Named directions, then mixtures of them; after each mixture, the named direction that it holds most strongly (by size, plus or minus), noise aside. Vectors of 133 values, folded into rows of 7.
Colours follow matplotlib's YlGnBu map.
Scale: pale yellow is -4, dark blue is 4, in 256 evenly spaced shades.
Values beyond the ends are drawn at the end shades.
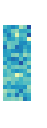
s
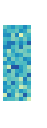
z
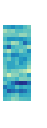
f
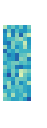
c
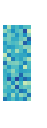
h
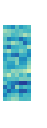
f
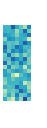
s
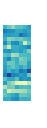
f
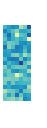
s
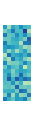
h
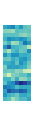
f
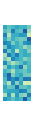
h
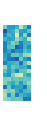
s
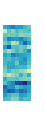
f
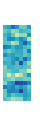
f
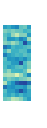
f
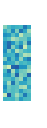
z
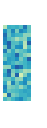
c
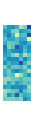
s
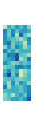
c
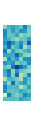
z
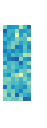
s
